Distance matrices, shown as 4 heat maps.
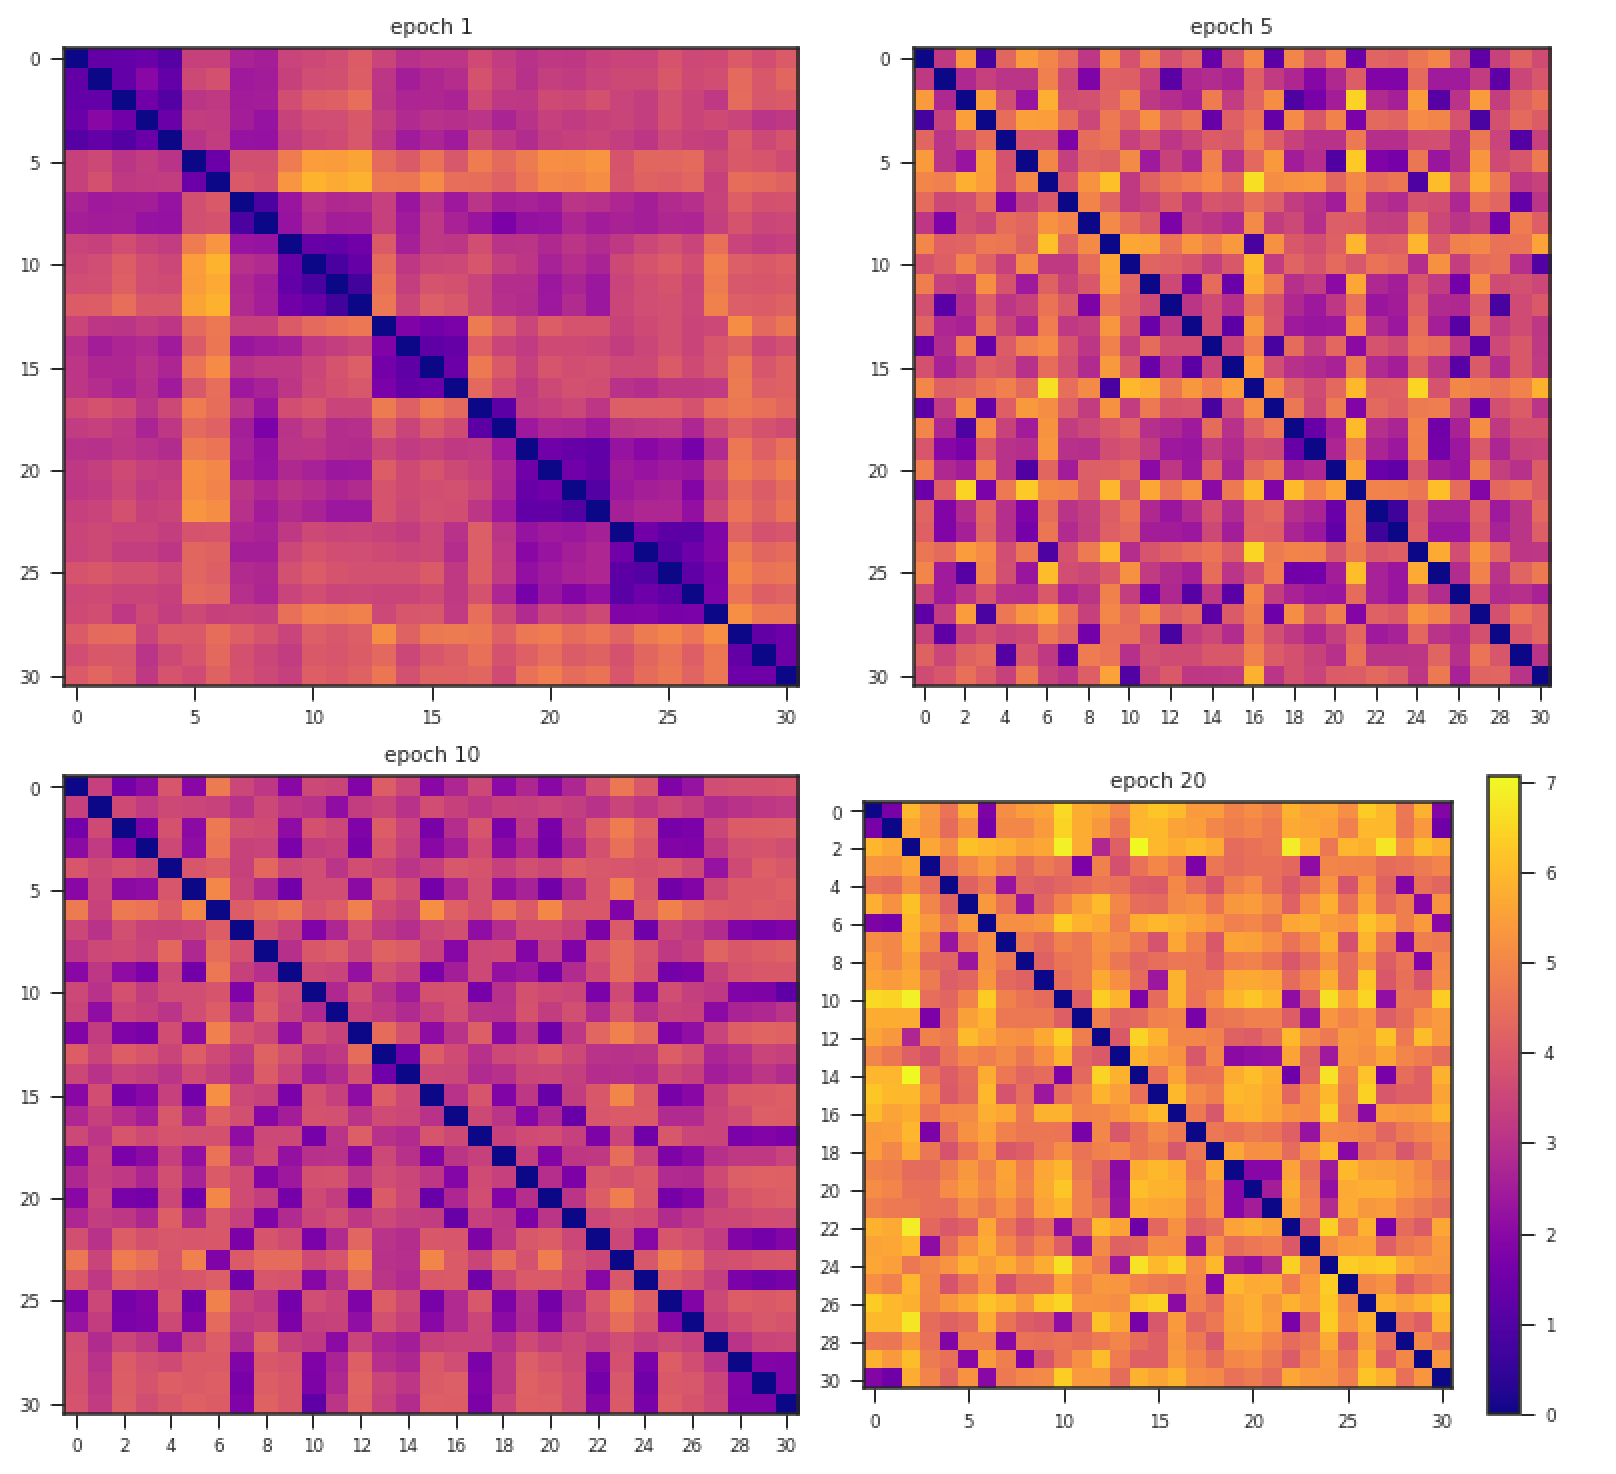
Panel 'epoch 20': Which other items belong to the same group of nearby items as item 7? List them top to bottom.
4, 28
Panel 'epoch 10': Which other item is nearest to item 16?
21
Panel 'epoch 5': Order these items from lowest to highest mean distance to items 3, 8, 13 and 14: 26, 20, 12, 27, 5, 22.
27, 26, 12, 22, 20, 5
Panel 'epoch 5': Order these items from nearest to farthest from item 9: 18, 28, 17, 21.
18, 28, 17, 21
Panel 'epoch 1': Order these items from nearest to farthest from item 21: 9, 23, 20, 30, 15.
20, 23, 9, 15, 30
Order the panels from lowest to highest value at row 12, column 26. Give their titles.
epoch 10, epoch 5, epoch 1, epoch 20
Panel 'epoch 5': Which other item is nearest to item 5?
20
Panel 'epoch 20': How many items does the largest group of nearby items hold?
5
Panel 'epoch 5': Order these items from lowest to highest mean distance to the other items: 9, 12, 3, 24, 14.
12, 14, 3, 24, 9
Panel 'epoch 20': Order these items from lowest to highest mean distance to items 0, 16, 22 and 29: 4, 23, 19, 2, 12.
4, 23, 19, 12, 2
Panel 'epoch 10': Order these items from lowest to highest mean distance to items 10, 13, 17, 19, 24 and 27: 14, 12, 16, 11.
14, 11, 16, 12
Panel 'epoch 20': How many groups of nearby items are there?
10
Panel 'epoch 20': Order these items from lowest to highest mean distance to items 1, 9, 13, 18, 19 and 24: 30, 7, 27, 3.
30, 3, 7, 27
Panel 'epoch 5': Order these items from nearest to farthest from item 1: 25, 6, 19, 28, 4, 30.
28, 19, 25, 4, 30, 6
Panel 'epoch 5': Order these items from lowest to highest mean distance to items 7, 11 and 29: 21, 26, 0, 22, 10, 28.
26, 22, 10, 28, 0, 21
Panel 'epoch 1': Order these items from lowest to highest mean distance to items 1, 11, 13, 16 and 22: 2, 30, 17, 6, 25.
2, 25, 17, 30, 6
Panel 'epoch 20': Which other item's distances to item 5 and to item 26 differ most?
29
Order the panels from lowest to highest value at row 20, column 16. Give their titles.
epoch 10, epoch 1, epoch 5, epoch 20
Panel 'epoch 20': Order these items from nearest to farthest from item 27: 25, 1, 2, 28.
28, 25, 1, 2
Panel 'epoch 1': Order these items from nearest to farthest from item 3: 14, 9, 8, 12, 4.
4, 8, 14, 9, 12
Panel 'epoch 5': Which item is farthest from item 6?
16
